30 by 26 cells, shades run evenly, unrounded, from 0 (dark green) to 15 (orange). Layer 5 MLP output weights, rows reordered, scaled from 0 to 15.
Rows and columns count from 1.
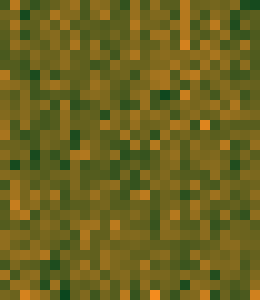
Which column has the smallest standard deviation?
23
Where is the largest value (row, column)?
30, 16
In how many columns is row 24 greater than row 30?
15
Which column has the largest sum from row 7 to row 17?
1
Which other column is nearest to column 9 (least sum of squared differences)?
12
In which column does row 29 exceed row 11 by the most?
6
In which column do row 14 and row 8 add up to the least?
4
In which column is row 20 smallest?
19
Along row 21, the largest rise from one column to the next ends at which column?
2
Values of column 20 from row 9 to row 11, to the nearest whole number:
8 7 7
